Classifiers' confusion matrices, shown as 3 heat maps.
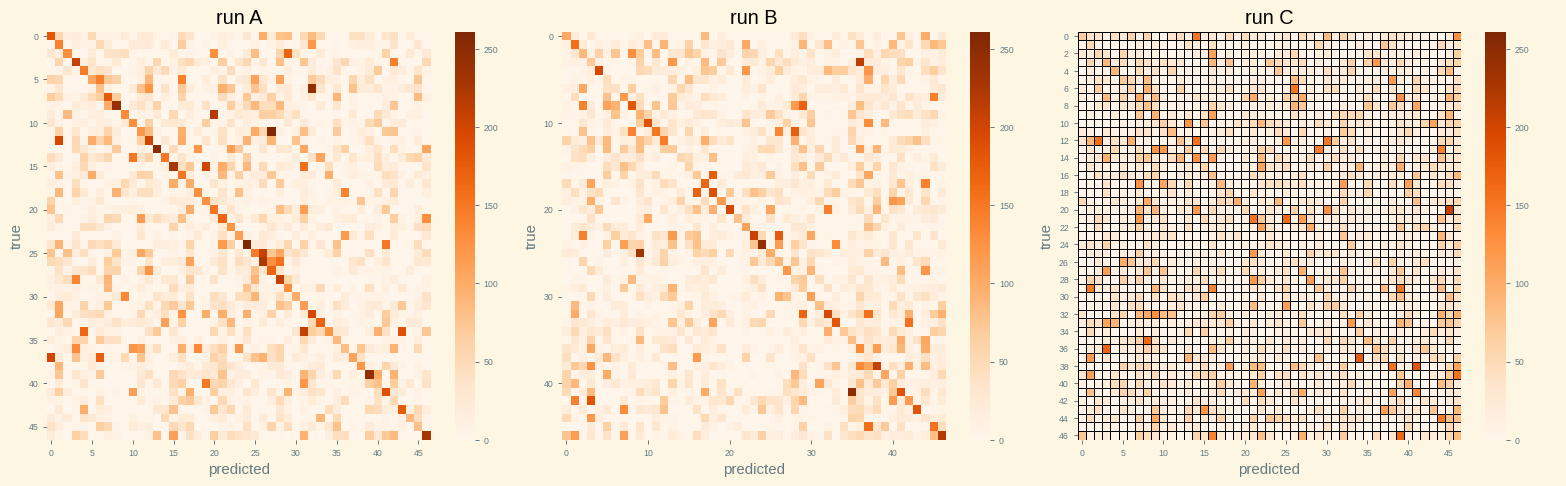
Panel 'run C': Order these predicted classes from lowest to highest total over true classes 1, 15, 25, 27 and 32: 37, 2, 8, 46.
2, 37, 8, 46
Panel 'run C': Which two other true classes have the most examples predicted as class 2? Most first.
12, 6
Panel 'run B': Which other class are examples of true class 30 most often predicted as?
26
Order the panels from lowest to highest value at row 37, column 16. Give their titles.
run C, run A, run B
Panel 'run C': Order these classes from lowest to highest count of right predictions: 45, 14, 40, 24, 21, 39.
24, 45, 39, 40, 14, 21
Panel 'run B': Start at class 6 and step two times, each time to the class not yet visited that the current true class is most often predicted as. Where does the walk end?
8
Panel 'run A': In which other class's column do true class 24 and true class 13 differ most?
41
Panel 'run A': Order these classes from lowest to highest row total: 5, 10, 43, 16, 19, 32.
19, 10, 43, 16, 32, 5
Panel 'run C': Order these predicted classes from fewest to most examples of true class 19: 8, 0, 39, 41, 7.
39, 7, 0, 41, 8
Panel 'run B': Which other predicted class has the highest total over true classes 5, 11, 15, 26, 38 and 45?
37
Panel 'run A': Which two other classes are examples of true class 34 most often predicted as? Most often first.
31, 43
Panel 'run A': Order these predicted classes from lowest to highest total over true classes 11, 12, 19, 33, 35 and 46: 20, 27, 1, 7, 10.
10, 20, 7, 1, 27
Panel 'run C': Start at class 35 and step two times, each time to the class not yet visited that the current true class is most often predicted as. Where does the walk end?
41
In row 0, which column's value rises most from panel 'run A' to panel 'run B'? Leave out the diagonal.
44
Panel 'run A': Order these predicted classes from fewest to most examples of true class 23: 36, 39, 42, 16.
16, 42, 39, 36
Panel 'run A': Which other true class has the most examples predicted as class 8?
18
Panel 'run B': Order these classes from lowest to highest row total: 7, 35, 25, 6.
6, 35, 7, 25
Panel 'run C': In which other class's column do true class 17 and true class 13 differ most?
29
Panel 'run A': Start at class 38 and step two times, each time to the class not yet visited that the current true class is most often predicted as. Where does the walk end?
32
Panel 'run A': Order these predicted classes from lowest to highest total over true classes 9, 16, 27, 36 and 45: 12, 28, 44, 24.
44, 24, 28, 12
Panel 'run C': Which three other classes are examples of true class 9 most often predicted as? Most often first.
16, 45, 7
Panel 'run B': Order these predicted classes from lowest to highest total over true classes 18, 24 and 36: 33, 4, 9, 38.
4, 9, 38, 33
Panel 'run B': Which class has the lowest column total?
21
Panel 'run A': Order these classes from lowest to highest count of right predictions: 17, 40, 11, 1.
40, 17, 11, 1
